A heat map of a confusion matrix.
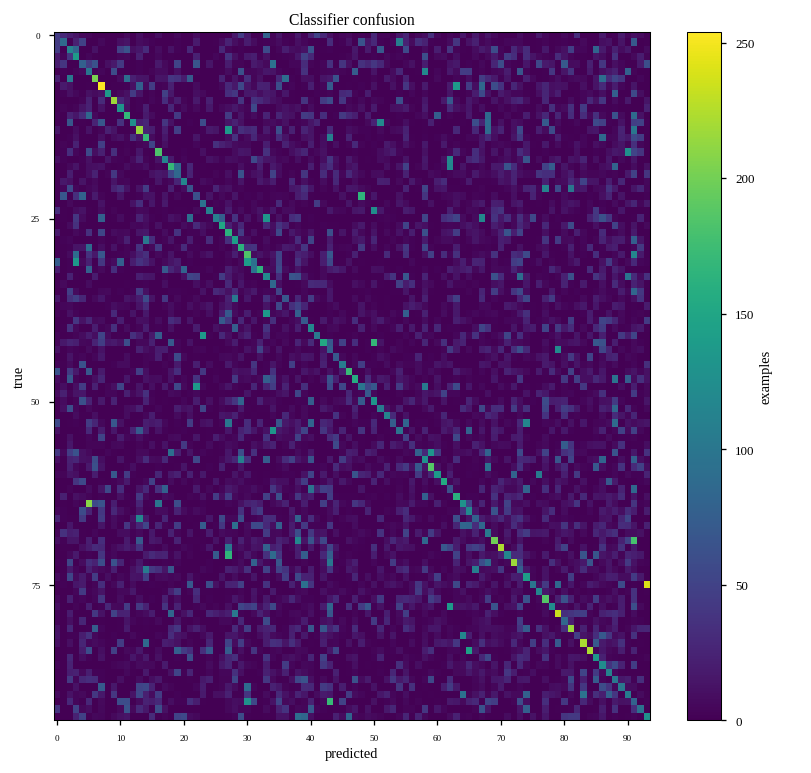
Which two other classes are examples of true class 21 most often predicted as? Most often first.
77, 81
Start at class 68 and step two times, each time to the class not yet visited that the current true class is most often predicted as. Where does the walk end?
33
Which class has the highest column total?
91
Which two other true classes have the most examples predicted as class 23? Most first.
41, 67
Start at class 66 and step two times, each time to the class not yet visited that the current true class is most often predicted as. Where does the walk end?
27
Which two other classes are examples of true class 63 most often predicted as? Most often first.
58, 35
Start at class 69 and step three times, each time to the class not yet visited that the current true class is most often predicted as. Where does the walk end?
79
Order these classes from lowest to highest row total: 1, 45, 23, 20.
23, 45, 20, 1
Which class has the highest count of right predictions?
7
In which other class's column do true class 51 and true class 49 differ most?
88
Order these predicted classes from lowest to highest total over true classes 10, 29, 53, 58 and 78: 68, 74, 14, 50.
68, 50, 14, 74
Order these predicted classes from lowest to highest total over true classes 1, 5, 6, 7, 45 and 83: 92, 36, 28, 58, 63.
92, 28, 36, 58, 63
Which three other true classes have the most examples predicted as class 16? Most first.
64, 41, 92
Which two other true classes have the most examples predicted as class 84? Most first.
72, 44
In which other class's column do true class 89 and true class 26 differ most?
30
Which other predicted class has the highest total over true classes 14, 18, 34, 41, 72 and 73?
43
